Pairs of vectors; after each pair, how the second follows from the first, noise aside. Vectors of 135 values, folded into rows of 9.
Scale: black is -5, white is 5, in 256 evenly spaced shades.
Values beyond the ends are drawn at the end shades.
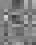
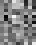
negated, scaled up.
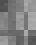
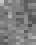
negated, partly zeroed.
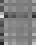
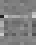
negated, partly zeroed.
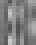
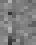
negated, partly zeroed.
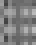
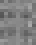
reversed, negated, shrunk.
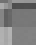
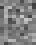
shuffled.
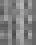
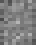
wrapped around, negated, partly zeroed.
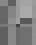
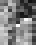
negated, scaled up.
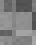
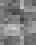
wrapped around, negated.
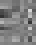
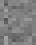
wrapped around, shrunk.
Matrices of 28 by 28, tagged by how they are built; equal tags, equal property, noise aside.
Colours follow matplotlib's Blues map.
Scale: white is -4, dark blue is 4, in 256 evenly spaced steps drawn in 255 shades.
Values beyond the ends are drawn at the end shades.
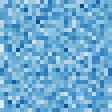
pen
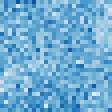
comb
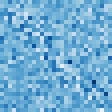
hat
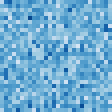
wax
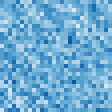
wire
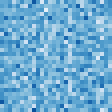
pen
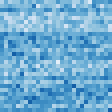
wax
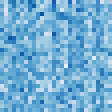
wax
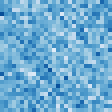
wire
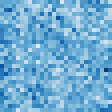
comb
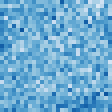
comb
